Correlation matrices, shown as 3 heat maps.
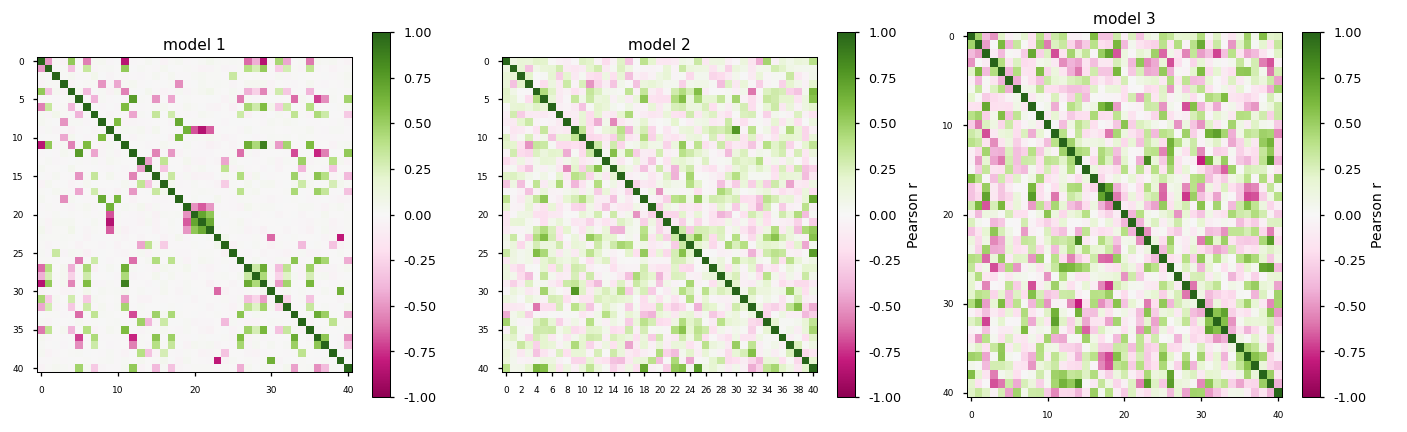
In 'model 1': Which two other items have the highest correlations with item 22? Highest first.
21, 20
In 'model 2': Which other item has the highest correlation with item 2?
37
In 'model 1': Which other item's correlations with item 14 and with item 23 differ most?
39
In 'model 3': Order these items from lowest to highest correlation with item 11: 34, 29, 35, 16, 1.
34, 29, 16, 35, 1
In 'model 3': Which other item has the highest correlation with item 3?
22
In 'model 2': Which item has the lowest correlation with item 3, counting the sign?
11
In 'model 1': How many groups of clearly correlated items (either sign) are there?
7
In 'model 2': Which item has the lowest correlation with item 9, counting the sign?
16
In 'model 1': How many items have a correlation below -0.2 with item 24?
4
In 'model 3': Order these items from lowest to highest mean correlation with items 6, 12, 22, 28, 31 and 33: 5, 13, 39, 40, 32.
40, 13, 5, 39, 32
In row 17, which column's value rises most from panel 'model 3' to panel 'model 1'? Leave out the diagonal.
36
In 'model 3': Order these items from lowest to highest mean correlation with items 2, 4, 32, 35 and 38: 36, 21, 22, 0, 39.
21, 39, 22, 0, 36
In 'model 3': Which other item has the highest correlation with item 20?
10
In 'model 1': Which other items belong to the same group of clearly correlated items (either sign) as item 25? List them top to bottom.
2
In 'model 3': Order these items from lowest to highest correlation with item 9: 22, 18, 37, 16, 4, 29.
18, 22, 37, 29, 16, 4
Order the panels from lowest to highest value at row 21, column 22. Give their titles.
model 3, model 2, model 1
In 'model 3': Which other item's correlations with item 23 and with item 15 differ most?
33
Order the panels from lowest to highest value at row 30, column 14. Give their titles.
model 3, model 1, model 2
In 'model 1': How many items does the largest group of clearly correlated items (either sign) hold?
11
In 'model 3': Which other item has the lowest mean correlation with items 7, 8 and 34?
19
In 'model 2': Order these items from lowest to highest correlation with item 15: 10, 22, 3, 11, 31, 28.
22, 11, 28, 3, 31, 10
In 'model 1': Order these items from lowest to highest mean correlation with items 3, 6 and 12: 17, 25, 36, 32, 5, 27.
36, 17, 25, 32, 27, 5
